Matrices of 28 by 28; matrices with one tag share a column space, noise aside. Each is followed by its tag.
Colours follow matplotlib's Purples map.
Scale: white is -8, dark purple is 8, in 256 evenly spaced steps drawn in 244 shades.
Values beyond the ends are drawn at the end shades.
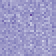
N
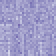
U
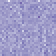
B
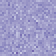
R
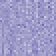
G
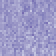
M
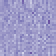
U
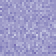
R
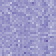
N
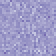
R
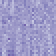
U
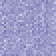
N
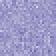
B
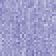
U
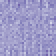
U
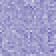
B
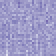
U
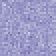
R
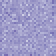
N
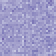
B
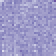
G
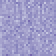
G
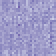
U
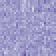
M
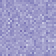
N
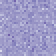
B
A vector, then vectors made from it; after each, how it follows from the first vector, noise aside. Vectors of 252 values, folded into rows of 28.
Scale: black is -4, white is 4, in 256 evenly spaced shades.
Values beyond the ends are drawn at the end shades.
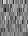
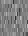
partly zeroed.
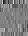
negated, partly zeroed.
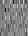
partly zeroed.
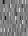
negated, partly zeroed.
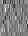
negated, partly zeroed.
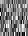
reversed, negated, scaled up.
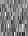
reversed, negated.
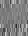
wrapped around, negated, partly zeroed.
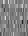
partly zeroed.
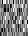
scaled up.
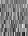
reversed, negated.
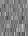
reversed, negated, shrunk.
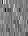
partly zeroed.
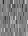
negated, partly zeroed.
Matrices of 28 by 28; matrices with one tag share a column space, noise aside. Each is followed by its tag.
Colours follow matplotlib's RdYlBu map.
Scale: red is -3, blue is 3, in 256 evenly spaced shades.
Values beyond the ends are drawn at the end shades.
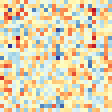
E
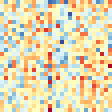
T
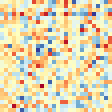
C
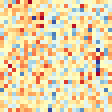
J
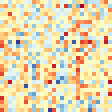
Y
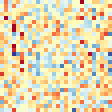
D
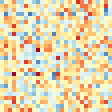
C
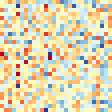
Y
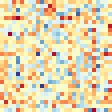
D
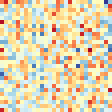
T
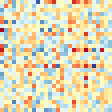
T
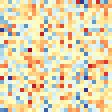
T
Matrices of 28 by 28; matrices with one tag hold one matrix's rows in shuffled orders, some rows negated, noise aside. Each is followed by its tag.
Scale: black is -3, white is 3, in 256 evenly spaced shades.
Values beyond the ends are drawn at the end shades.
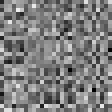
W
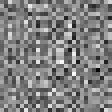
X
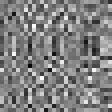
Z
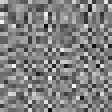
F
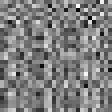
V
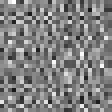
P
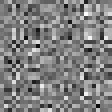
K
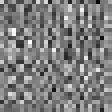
P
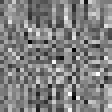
X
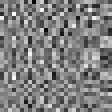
Z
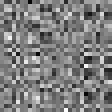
K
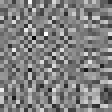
Z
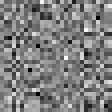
K
